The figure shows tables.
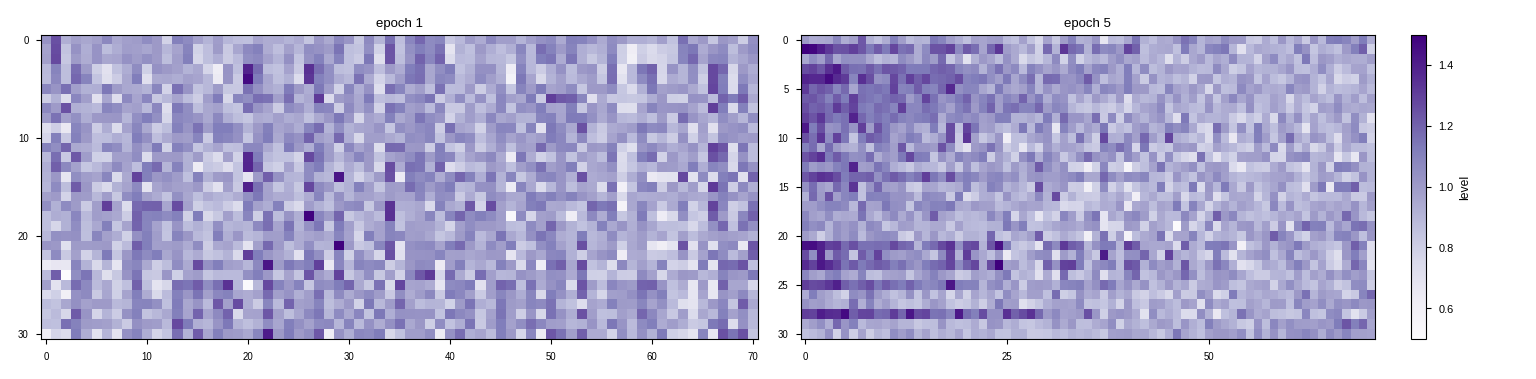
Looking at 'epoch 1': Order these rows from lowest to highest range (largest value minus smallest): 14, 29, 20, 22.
20, 29, 22, 14
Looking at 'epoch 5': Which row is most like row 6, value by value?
7
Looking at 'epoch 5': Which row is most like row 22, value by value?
10
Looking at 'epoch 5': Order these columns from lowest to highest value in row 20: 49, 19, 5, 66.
19, 49, 5, 66
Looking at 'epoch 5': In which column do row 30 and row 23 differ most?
24
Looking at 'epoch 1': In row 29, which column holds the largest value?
13
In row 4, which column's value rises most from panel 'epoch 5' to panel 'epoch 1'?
66
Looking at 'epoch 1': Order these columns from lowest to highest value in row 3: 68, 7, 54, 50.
68, 7, 50, 54
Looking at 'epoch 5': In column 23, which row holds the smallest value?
12
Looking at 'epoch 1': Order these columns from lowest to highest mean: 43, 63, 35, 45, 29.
43, 35, 63, 45, 29
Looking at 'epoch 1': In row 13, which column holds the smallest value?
15
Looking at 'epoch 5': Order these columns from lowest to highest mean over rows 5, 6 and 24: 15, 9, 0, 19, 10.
19, 9, 10, 15, 0
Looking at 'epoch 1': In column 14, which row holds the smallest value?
18
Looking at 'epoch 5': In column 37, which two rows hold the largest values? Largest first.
22, 10
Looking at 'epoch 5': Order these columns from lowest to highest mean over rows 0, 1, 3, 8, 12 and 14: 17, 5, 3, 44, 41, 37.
44, 37, 41, 17, 5, 3
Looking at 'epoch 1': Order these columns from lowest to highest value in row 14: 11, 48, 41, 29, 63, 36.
48, 11, 36, 41, 63, 29
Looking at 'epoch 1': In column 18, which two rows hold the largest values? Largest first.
25, 28
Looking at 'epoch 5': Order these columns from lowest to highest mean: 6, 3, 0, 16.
16, 6, 3, 0
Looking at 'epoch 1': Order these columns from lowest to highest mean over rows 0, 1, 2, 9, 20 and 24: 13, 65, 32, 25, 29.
25, 65, 13, 32, 29
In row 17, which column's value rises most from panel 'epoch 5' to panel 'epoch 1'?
34
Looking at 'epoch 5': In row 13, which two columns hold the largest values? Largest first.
6, 29
